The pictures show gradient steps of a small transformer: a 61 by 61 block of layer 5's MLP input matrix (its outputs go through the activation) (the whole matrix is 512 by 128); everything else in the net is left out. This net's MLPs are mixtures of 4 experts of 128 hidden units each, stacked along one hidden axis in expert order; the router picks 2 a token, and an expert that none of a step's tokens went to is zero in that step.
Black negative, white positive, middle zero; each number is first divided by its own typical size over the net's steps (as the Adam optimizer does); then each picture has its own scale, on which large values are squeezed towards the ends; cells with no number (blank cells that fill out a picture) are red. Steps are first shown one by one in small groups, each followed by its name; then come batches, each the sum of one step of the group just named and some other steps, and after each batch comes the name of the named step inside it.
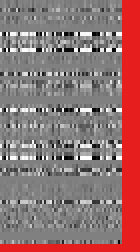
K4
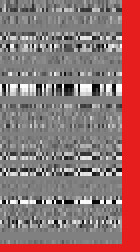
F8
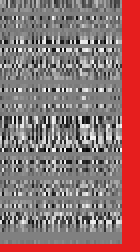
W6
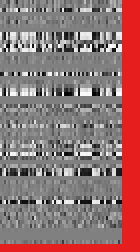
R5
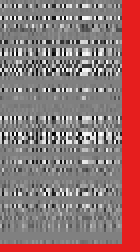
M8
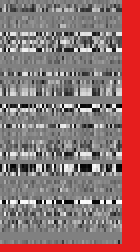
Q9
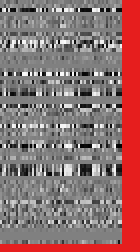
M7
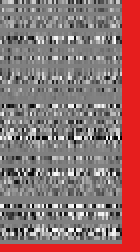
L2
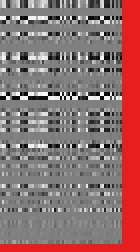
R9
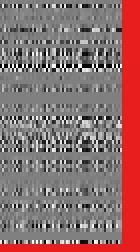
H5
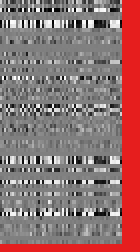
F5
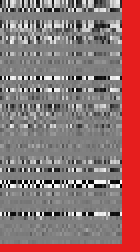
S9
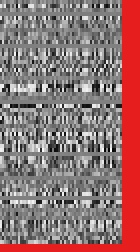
M8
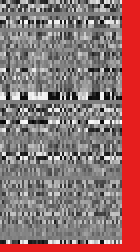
F5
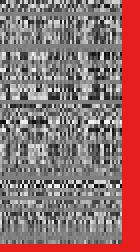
S9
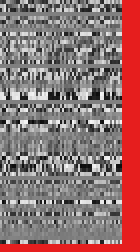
Q9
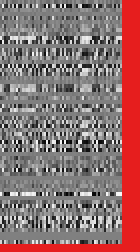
H5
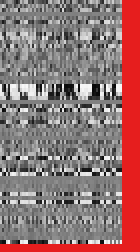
F8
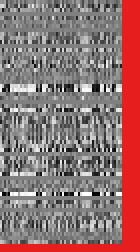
W6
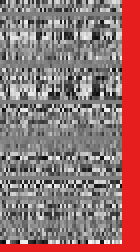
S9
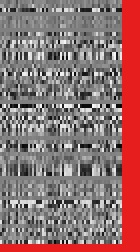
M7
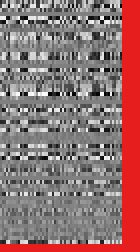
R9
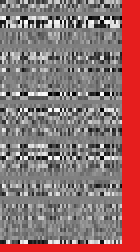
R9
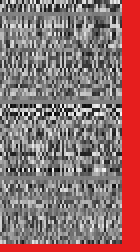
H5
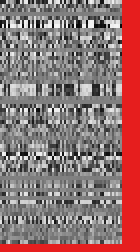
F8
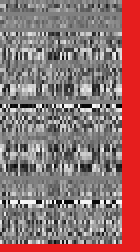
Q9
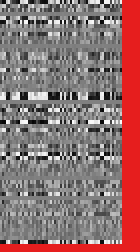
F5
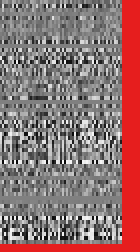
L2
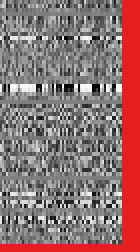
F8
